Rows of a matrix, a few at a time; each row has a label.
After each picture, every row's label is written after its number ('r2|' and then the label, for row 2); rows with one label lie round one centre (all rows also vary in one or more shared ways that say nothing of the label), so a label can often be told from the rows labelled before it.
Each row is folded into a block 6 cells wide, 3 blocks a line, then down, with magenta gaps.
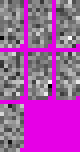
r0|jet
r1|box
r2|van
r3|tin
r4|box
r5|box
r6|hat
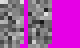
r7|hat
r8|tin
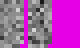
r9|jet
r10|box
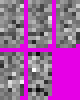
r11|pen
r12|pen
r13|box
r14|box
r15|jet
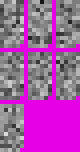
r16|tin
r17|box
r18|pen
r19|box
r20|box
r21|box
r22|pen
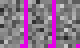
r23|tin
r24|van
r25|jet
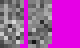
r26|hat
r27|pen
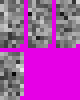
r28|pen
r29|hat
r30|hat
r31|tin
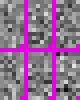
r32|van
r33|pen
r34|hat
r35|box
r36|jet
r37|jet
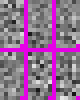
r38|hat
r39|pen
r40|jet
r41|van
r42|box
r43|jet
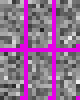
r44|box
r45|hat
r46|van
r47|pen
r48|hat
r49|box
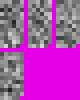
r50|box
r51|box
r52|jet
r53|jet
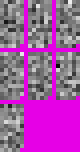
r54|van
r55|van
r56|van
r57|hat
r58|pen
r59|tin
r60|jet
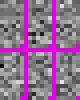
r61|jet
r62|pen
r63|jet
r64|tin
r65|pen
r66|pen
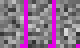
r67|pen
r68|pen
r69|box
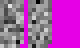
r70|van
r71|van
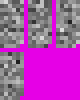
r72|hat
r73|van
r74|pen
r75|tin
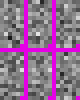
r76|jet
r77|box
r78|van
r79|pen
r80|pen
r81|van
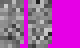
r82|jet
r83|van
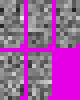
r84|tin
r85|pen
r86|tin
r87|box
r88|tin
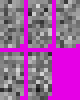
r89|van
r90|tin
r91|van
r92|jet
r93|jet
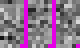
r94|jet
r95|tin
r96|van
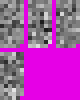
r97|tin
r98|jet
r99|tin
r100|van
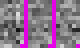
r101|jet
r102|jet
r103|jet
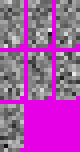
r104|box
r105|box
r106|box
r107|hat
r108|van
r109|hat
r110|pen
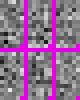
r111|pen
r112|jet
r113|tin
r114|tin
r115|van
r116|pen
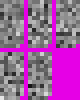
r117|hat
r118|tin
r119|pen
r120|van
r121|pen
